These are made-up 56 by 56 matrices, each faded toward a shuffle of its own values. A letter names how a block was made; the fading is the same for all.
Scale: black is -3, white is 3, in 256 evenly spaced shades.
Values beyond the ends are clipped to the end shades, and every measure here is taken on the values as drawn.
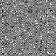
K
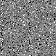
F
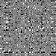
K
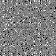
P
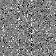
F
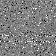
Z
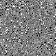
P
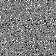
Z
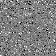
Z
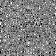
P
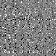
K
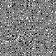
P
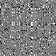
K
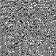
P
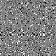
P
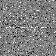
Z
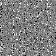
F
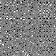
K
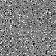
P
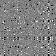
K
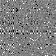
K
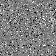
Z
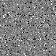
Z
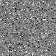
Z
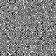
P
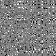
K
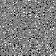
P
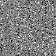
F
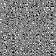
P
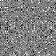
P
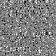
P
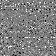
Z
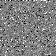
Z
